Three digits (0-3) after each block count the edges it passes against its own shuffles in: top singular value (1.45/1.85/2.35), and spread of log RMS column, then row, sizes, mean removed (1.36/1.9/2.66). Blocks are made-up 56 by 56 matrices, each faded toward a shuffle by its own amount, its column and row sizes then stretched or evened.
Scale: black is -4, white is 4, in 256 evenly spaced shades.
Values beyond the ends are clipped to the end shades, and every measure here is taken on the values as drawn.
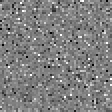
0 0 0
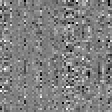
2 3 1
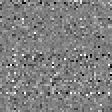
0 1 2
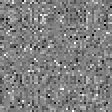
2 0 0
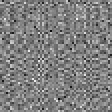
3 2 1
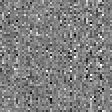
1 3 0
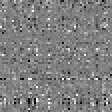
2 2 2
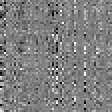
3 3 1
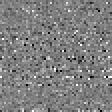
0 0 2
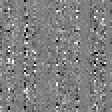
0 3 1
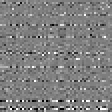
3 0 3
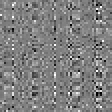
3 3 1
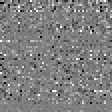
0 1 3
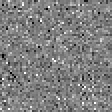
1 0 0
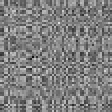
3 2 2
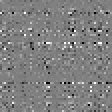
2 2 3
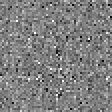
0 1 1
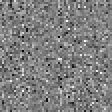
0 2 0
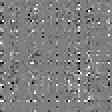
2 3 2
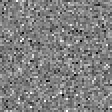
0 0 0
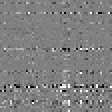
2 2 3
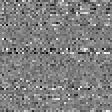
2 0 3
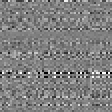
3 0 3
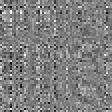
3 3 2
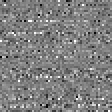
1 0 3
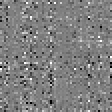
0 3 2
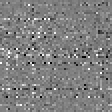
0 1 3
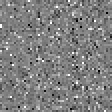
1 1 0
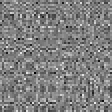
3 0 2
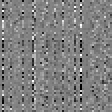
3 3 0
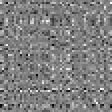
3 2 2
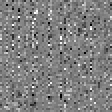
1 3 0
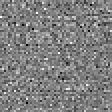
2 0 1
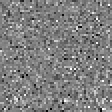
1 0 1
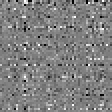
2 2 3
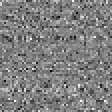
2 0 2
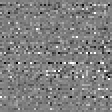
0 1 3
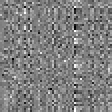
3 3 0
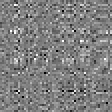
3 2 2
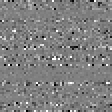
1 0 3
